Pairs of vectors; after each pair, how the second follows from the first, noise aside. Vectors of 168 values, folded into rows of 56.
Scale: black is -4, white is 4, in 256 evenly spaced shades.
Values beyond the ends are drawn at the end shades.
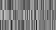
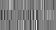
negated, partly zeroed.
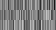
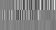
negated, partly zeroed.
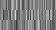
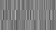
shrunk.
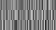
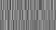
reversed, shrunk.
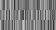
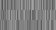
reversed, shrunk.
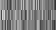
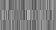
wrapped around, shrunk.
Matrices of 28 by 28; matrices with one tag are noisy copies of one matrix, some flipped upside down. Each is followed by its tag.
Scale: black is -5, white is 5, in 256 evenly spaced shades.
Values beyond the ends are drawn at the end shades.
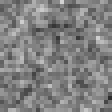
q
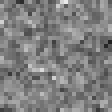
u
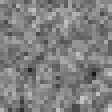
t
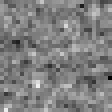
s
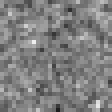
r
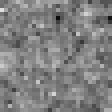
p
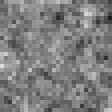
p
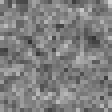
t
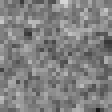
u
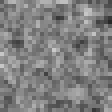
p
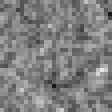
q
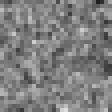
u
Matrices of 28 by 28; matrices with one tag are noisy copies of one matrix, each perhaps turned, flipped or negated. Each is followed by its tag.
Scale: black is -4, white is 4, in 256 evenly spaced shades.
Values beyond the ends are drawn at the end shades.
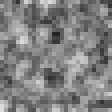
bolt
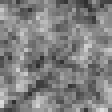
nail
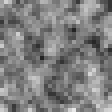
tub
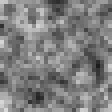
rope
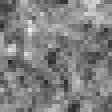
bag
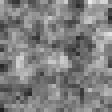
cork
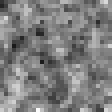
tub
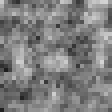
cork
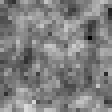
nail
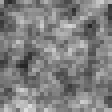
nail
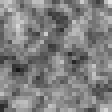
tub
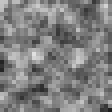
bolt
